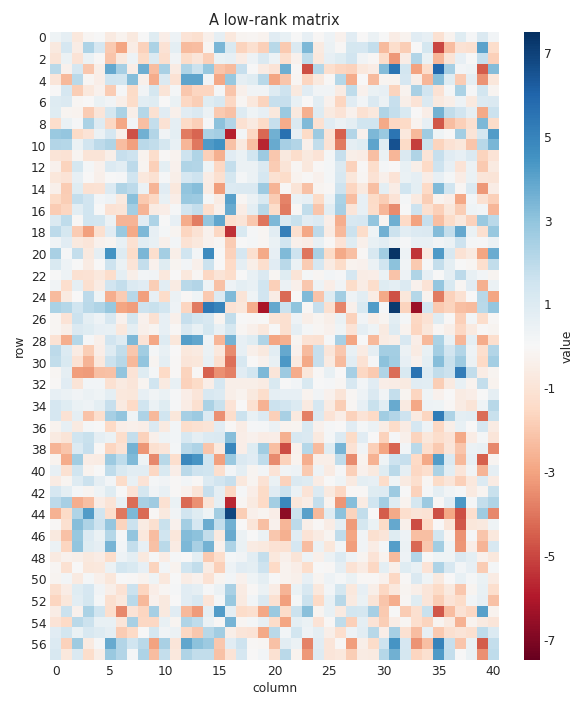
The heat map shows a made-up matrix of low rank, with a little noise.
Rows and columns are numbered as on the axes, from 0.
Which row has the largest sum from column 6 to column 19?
39
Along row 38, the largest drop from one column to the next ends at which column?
8
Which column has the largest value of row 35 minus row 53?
35
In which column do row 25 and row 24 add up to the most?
15
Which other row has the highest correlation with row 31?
22
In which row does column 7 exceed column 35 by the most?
44
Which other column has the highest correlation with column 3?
28
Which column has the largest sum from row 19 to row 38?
31
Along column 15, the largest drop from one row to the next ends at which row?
11
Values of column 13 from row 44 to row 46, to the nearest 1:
1 1 3
